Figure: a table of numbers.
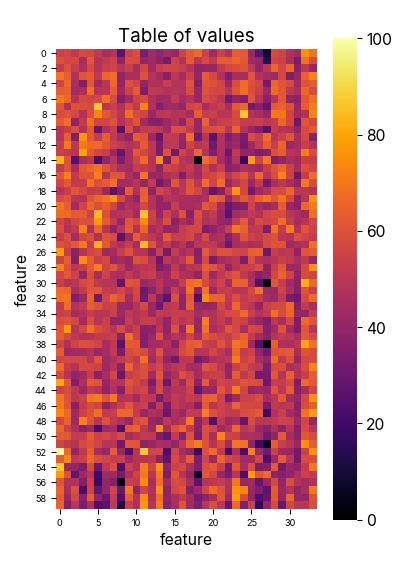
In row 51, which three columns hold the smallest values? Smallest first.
27, 26, 8
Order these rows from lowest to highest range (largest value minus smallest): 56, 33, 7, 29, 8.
29, 33, 8, 7, 56
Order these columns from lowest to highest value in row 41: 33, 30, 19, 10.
30, 10, 19, 33
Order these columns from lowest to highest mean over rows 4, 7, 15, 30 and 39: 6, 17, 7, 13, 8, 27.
27, 8, 13, 6, 7, 17
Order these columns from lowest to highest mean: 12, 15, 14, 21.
14, 12, 15, 21
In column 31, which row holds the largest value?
24
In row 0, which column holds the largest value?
32
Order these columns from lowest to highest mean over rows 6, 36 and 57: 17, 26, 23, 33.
26, 17, 23, 33
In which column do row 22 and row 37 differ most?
11
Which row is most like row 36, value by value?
31
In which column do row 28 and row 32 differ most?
5
